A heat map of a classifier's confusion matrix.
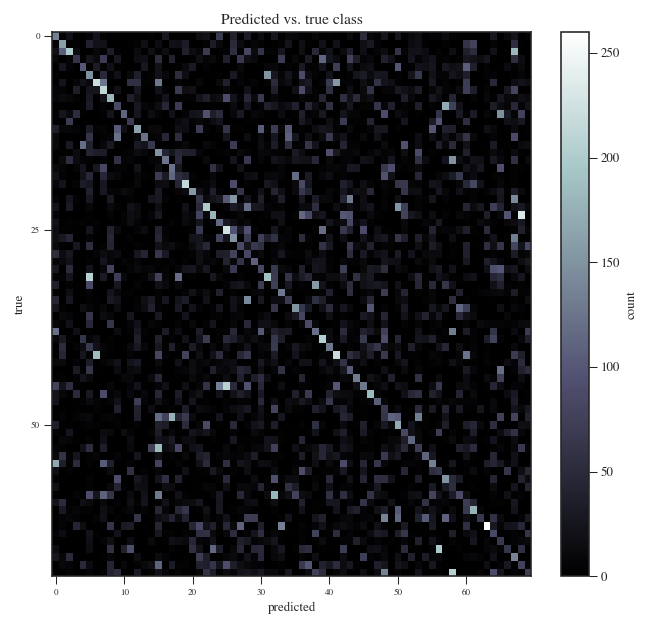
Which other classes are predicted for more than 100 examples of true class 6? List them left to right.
7, 15, 41
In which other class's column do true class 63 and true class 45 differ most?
25
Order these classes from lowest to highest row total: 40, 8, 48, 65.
65, 48, 40, 8
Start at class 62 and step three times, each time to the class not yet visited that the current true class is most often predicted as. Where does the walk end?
38
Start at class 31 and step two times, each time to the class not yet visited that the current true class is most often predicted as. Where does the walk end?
36
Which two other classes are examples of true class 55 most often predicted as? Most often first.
0, 7
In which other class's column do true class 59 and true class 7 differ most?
32
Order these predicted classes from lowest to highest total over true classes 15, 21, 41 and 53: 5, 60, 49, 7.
49, 7, 5, 60
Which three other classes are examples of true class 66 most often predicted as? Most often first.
56, 23, 11
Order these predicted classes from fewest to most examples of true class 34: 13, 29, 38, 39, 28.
29, 13, 39, 38, 28
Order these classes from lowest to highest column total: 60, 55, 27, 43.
27, 55, 43, 60
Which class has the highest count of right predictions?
63
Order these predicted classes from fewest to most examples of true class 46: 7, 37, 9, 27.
9, 27, 37, 7
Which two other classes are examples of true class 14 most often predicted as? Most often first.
4, 51
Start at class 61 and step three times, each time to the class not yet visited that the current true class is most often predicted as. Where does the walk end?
28
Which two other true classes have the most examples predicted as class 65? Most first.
10, 43
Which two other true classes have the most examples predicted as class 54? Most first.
62, 60
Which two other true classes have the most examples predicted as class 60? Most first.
41, 4
